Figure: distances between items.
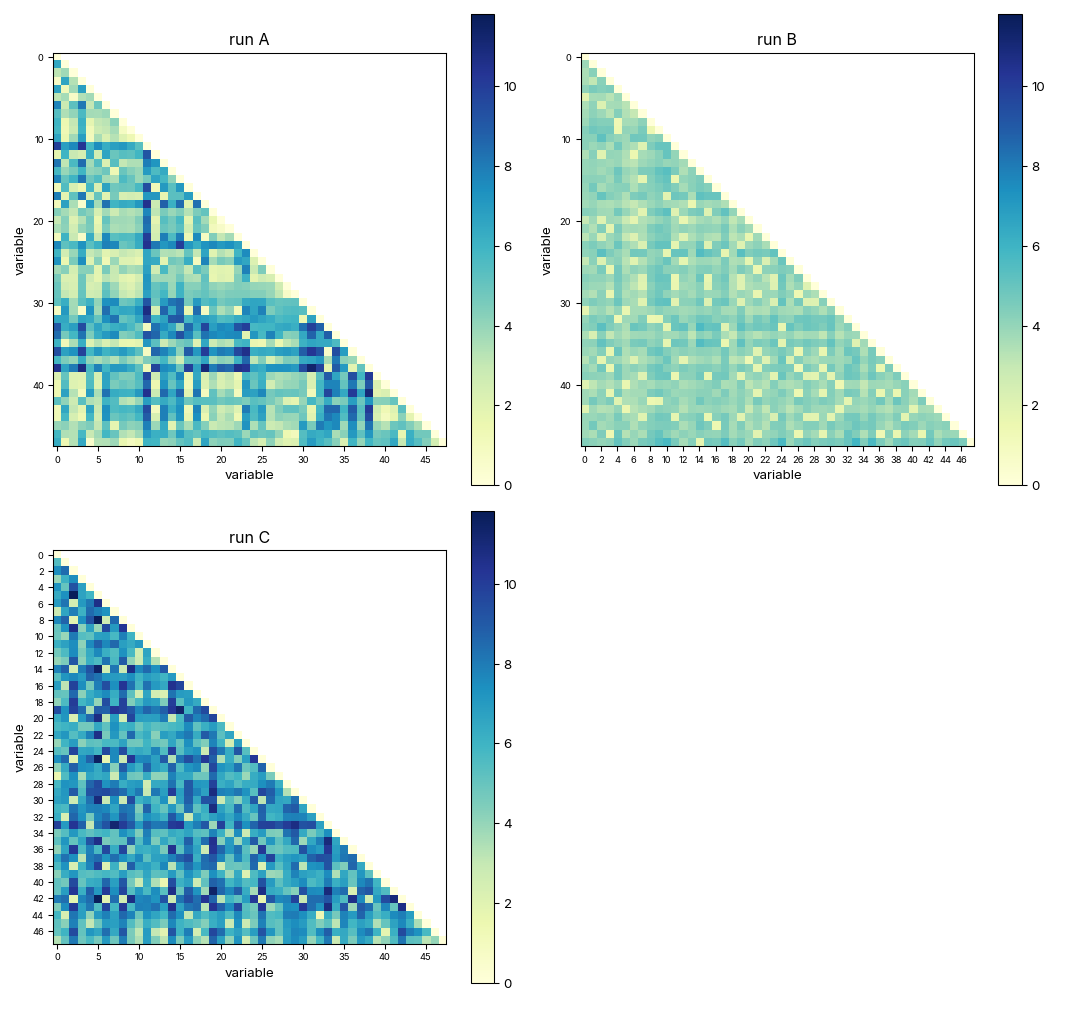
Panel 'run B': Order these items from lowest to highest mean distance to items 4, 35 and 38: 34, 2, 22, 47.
34, 22, 2, 47
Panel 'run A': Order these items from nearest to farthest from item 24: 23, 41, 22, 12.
12, 22, 41, 23
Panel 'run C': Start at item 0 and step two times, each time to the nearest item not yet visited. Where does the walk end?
7
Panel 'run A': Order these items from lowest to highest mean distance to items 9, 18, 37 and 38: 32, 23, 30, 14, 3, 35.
35, 14, 3, 30, 32, 23
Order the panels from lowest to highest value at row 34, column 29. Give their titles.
run B, run A, run C
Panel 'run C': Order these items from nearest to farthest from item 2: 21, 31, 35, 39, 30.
30, 35, 21, 39, 31
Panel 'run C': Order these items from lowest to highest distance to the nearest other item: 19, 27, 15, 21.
27, 21, 19, 15
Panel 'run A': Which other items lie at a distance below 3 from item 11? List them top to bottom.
33, 36, 38
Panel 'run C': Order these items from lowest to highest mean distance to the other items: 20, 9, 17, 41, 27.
27, 17, 20, 9, 41
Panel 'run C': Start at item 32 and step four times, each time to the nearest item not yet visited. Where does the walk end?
4
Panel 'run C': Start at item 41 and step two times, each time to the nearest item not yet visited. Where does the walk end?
18
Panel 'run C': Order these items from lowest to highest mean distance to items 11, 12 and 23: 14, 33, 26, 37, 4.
37, 4, 26, 14, 33
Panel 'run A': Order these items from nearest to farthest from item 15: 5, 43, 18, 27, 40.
27, 5, 40, 43, 18
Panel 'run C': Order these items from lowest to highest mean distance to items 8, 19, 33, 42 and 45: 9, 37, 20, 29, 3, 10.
20, 10, 3, 37, 9, 29
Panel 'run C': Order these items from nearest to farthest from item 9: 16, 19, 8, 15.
15, 16, 19, 8
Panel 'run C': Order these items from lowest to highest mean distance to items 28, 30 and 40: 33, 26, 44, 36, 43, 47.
47, 36, 44, 26, 43, 33
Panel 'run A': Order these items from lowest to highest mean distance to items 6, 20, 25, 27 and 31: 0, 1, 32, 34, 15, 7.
1, 7, 0, 15, 32, 34
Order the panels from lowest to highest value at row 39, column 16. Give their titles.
run A, run B, run C
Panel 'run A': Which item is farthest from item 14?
32
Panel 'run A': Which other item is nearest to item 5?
2
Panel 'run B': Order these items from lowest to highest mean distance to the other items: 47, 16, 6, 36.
6, 36, 16, 47
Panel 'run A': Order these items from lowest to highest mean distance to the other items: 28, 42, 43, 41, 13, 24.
28, 24, 42, 43, 41, 13
